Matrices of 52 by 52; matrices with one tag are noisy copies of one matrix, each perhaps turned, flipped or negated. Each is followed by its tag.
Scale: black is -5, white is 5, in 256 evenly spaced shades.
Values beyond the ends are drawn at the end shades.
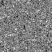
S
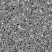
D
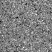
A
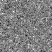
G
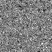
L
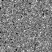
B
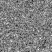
G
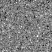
A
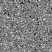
B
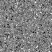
B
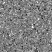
D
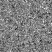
G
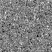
A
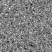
L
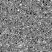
L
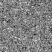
A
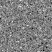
L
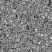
S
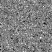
G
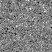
G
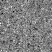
G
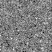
G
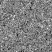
A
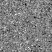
A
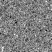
S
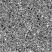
A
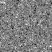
S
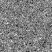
G
